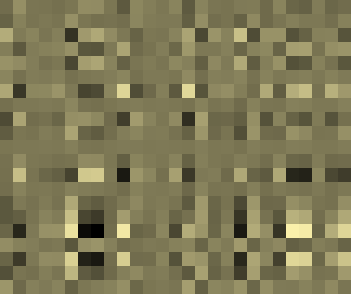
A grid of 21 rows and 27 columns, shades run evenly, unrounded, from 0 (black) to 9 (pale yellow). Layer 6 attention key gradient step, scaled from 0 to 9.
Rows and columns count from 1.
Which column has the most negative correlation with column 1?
16
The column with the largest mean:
6
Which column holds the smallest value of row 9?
15
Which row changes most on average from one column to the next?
17
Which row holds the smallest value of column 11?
7
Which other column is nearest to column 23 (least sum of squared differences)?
24
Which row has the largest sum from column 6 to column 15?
3
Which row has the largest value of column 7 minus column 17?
13
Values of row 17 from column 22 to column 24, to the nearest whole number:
2 9 9
